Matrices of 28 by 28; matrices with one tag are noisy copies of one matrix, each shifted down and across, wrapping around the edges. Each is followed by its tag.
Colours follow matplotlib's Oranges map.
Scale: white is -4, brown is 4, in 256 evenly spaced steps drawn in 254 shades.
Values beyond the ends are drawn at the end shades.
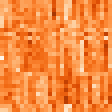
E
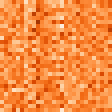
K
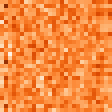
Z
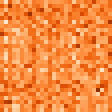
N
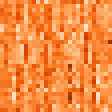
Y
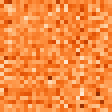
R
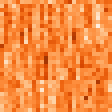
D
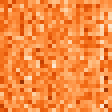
Z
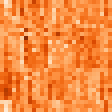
E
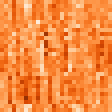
E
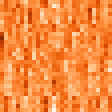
D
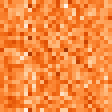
Z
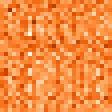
N
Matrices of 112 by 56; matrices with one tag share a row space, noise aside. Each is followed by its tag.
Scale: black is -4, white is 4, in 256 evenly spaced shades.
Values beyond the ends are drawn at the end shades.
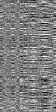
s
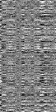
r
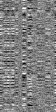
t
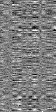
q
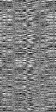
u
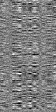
q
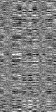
q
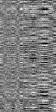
s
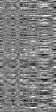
s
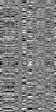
t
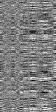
s
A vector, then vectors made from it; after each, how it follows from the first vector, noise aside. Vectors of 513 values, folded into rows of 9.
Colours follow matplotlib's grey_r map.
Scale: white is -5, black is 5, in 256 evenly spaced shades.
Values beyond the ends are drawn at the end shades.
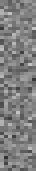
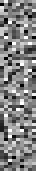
wrapped around, negated, scaled up.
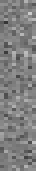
reversed, negated, partly zeroed.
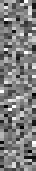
reversed, negated, scaled up.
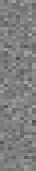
reversed, negated, shrunk.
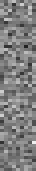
reversed, negated.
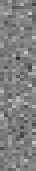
reversed, negated, partly zeroed.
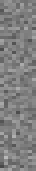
negated, shrunk.
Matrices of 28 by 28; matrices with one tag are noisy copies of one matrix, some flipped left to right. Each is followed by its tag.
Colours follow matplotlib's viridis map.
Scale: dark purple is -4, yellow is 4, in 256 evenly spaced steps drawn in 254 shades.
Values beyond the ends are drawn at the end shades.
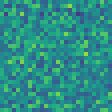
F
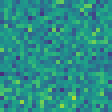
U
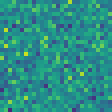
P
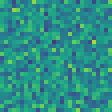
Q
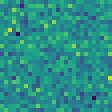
F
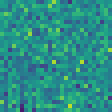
U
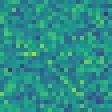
F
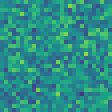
F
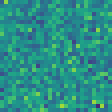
U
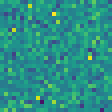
P
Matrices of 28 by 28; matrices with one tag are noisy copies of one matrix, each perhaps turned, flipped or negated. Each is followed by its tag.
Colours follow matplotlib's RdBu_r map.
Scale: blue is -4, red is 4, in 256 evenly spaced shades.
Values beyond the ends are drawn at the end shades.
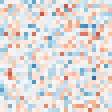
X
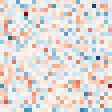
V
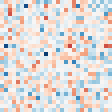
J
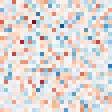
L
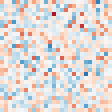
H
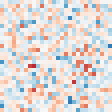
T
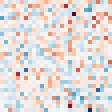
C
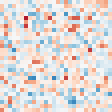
X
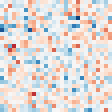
X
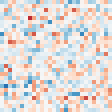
X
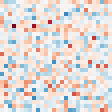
X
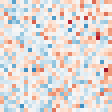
C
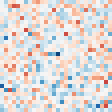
V
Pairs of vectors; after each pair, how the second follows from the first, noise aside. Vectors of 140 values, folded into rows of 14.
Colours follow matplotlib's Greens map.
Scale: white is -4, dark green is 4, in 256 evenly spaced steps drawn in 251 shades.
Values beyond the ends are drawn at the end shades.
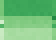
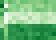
wrapped around, scaled up.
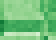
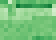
reversed, negated, partly zeroed.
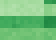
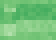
wrapped around, negated, shrunk.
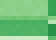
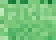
reversed, negated, partly zeroed.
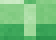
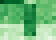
negated, scaled up.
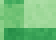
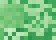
sign-scrambled.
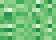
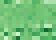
reversed, negated, partly zeroed.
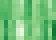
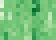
reversed, negated, partly zeroed.
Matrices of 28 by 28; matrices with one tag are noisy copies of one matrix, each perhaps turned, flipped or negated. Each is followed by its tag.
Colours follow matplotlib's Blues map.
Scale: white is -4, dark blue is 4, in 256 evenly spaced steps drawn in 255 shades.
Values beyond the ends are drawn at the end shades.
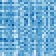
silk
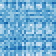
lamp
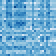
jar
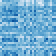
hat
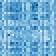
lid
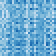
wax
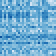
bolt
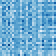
silk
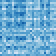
jar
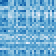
bolt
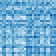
jar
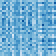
silk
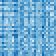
silk
